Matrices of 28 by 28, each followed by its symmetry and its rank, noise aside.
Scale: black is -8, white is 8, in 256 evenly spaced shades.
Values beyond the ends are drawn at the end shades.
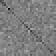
symmetric, rank eight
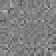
symmetric, rank six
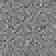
antisymmetric, rank eight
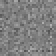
antisymmetric, rank six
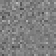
antisymmetric, rank six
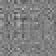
antisymmetric, rank four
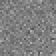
symmetric, rank six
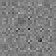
symmetric, rank four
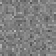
no symmetry, rank eight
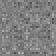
antisymmetric, rank four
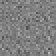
no symmetry, rank six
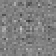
antisymmetric, rank four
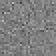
antisymmetric, rank eight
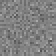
symmetric, rank eight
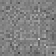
symmetric, rank six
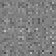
no symmetry, rank six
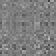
no symmetry, rank four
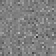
no symmetry, rank six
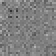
symmetric, rank four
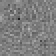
symmetric, rank eight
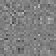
antisymmetric, rank four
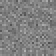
no symmetry, rank six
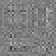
no symmetry, rank four
